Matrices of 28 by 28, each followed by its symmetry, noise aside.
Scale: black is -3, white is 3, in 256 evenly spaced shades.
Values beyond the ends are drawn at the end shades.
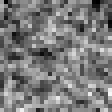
no symmetry.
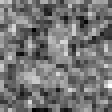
no symmetry.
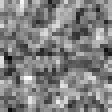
no symmetry.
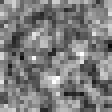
symmetric.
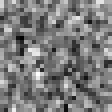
no symmetry.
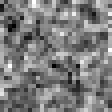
no symmetry.
